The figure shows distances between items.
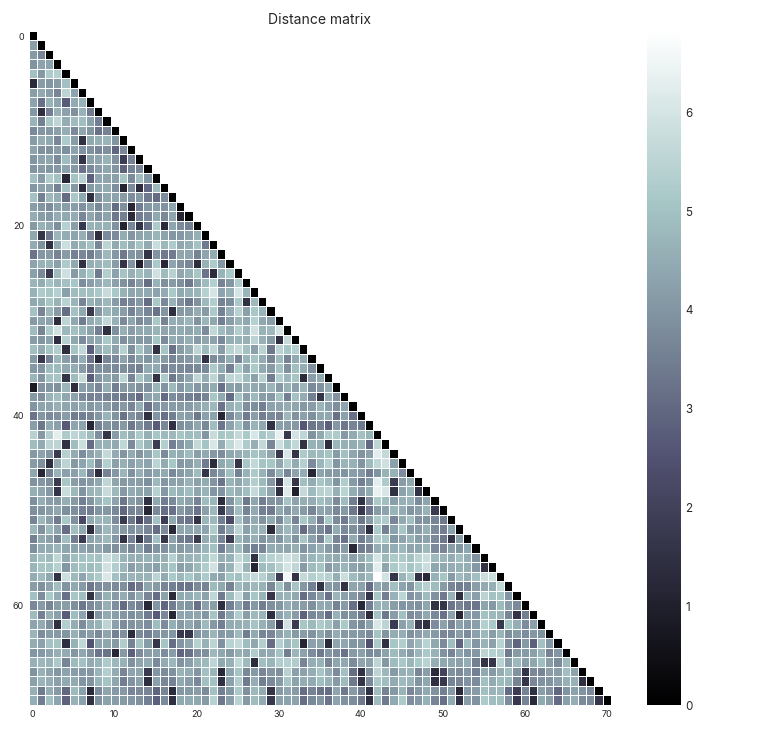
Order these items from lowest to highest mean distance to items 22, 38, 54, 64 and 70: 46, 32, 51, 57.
46, 51, 32, 57
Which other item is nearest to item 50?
14
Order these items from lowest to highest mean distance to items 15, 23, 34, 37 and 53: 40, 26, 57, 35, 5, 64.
40, 5, 64, 35, 26, 57
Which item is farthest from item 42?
57
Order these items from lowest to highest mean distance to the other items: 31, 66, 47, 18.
18, 47, 66, 31
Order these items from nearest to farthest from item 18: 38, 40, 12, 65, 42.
12, 65, 38, 40, 42
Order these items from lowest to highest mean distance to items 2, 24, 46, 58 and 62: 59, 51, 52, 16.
16, 51, 52, 59
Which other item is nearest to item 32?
48
